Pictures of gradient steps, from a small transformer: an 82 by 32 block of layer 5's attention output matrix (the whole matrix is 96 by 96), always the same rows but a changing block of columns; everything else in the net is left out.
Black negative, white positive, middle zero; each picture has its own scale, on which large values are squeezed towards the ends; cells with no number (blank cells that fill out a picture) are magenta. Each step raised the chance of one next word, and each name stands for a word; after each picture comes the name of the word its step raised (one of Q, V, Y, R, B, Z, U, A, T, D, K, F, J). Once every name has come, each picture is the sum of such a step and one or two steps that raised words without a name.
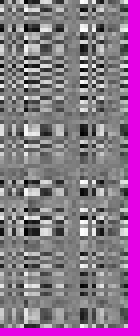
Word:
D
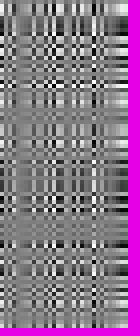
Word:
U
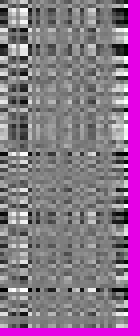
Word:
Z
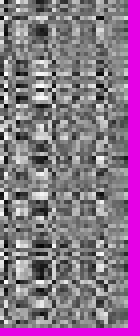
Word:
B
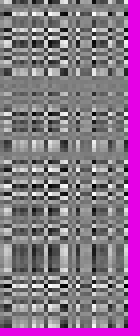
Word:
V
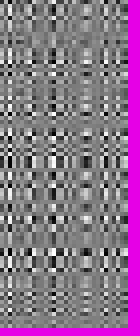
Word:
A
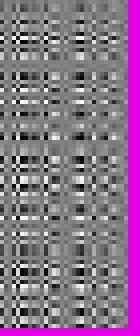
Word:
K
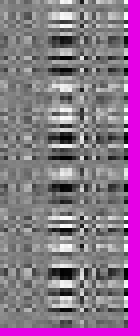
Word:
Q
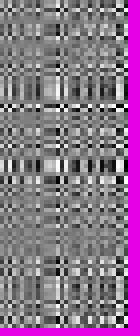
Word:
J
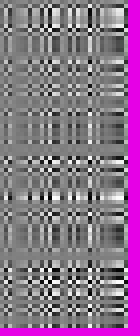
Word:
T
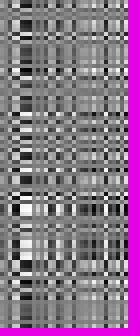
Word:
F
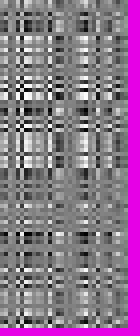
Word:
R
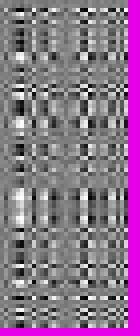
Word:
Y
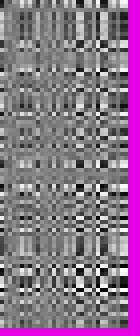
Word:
V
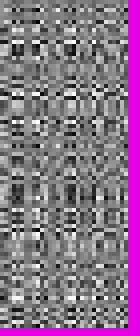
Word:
Y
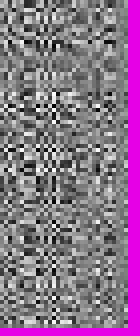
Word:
J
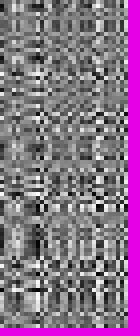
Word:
F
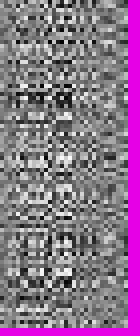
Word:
B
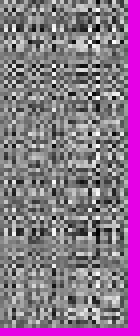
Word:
D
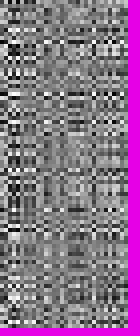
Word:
V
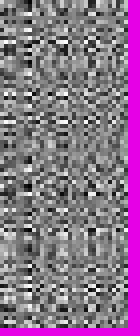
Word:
V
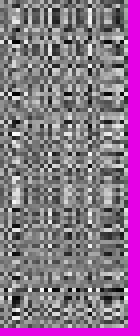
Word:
Z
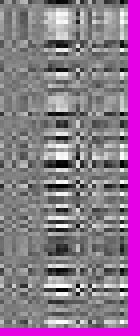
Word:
V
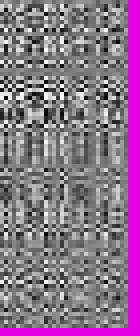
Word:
R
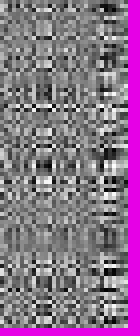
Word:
J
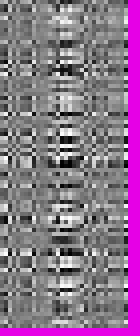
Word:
A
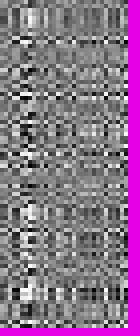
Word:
Z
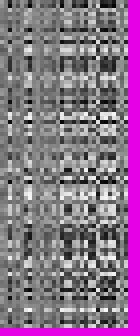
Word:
F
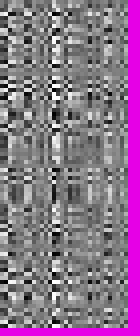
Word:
R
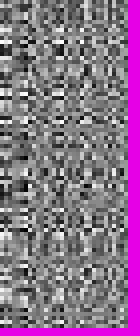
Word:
Q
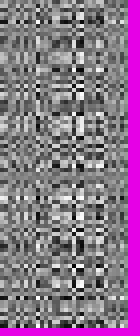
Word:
Y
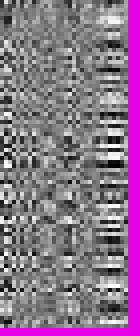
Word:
A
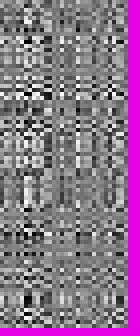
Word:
R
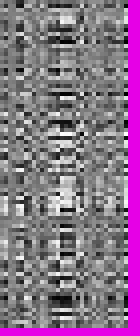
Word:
F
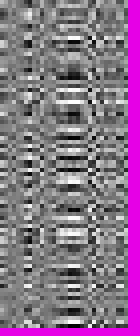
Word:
K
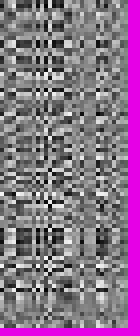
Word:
F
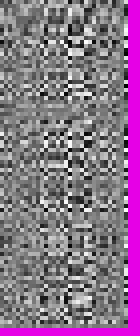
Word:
U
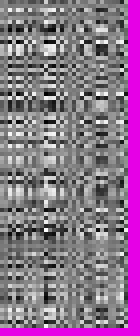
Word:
D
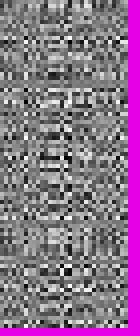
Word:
K
